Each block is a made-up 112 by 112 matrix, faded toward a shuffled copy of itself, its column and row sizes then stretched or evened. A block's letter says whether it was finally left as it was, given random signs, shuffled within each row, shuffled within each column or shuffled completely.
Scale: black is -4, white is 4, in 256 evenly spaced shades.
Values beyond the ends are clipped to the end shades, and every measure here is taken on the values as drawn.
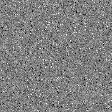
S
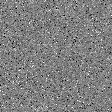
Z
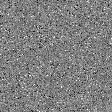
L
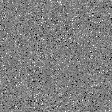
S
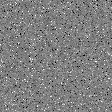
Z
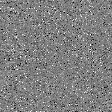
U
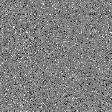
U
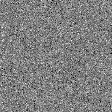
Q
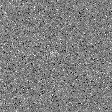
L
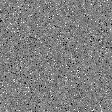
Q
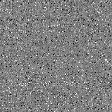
U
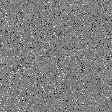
U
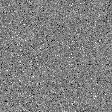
S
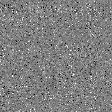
U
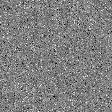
Q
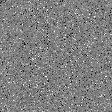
Q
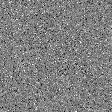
Z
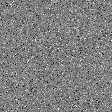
Z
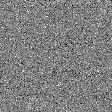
L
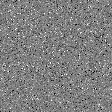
L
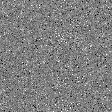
Q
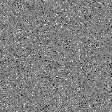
S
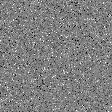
Z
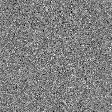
Q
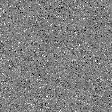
S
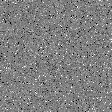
L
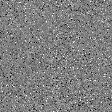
S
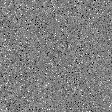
Q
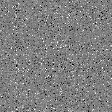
S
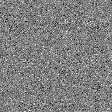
L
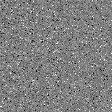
Q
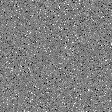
Z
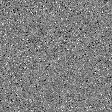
L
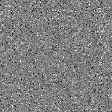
U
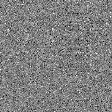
U
